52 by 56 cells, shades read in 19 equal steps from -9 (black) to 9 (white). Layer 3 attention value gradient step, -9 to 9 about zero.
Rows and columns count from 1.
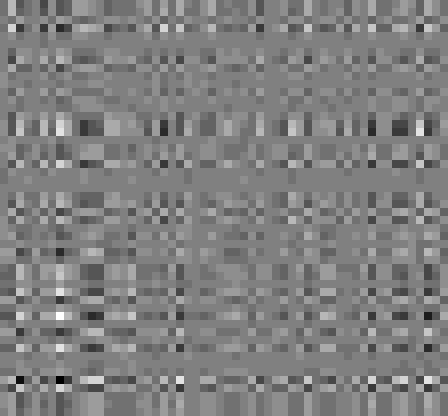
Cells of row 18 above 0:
3
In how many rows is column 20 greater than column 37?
13
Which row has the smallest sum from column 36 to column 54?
40
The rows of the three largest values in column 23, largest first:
48, 4, 42
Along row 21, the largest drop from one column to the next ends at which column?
54
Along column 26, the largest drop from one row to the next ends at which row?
49
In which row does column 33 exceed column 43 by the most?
17
